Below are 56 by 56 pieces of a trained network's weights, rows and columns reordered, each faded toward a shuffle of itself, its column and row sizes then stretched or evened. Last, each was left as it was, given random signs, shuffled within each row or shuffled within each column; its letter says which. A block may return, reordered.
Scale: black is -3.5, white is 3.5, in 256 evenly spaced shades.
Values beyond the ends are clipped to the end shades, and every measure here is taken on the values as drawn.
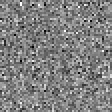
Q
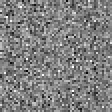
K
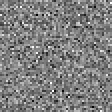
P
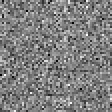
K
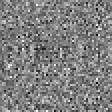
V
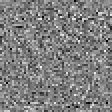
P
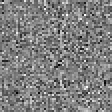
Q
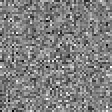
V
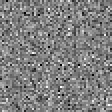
V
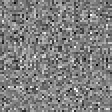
V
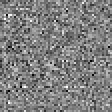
Q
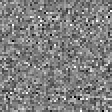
P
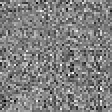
V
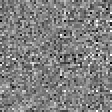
Q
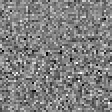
P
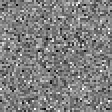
P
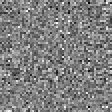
V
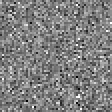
K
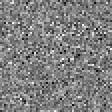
P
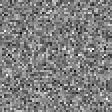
P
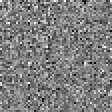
Q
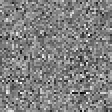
Q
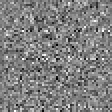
V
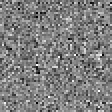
Q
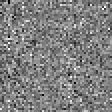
K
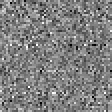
P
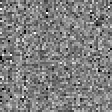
K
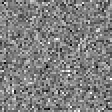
P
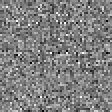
P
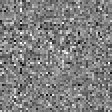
Q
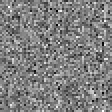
K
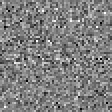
P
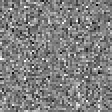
K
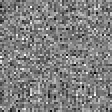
V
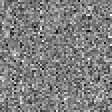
K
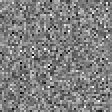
K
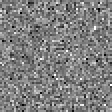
P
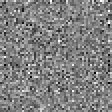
Q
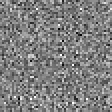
V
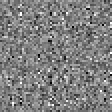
V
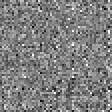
V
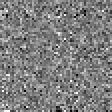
Q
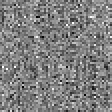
V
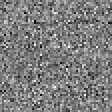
Q
